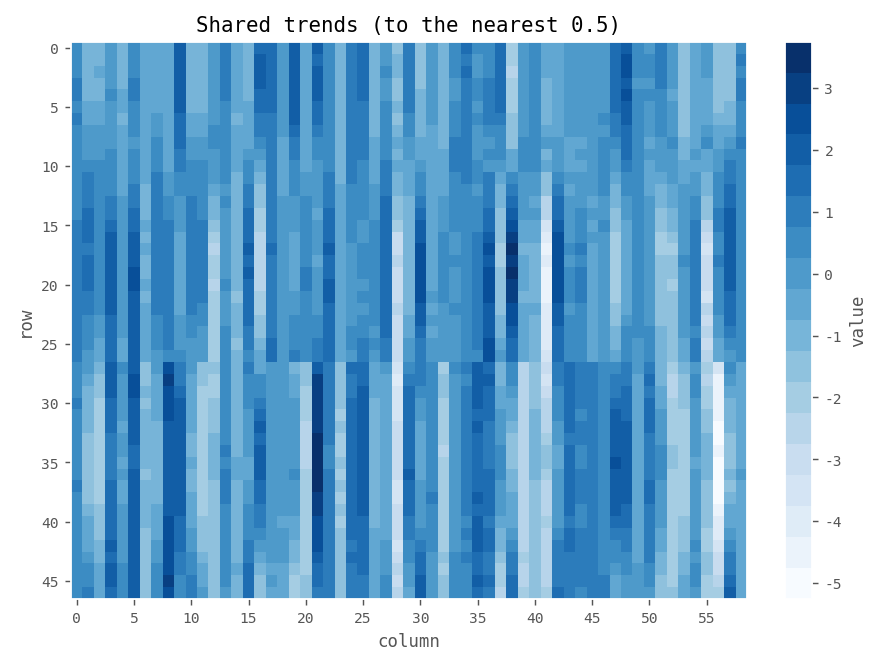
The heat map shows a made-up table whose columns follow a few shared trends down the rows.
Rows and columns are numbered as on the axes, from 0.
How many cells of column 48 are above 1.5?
14
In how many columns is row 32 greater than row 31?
6
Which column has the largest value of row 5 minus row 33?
56
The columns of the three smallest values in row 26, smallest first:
41, 28, 55
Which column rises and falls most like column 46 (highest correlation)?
45
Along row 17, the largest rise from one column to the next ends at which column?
42
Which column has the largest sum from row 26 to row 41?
21
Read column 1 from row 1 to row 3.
-1 -1 -1
